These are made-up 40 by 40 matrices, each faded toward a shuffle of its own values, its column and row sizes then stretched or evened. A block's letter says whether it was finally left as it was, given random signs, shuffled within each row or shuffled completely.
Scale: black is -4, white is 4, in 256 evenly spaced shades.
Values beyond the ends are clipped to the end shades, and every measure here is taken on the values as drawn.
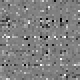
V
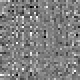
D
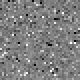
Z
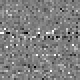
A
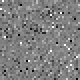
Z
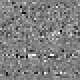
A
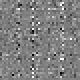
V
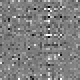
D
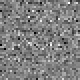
A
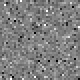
Z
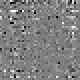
V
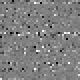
A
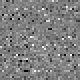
A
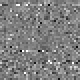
A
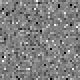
Z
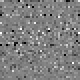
A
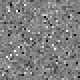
Z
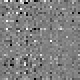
D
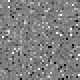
Z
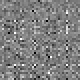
D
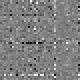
D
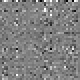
V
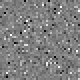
Z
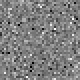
Z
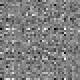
D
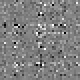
V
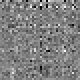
V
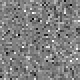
Z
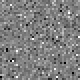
Z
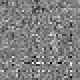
V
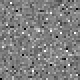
Z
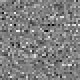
A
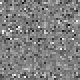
A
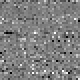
A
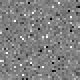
Z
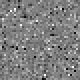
Z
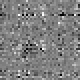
D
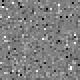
Z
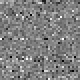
A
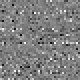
A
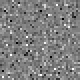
Z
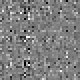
V
